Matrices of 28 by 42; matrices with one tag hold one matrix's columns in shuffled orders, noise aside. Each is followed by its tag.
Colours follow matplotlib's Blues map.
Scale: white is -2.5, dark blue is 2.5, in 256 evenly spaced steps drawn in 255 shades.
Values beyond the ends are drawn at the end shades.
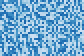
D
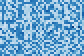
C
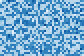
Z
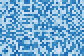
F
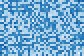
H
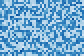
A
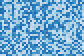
C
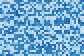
Z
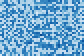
F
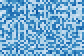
C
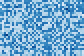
H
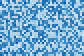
A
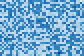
H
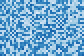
F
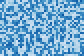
D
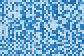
C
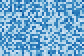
H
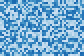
A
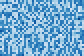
D
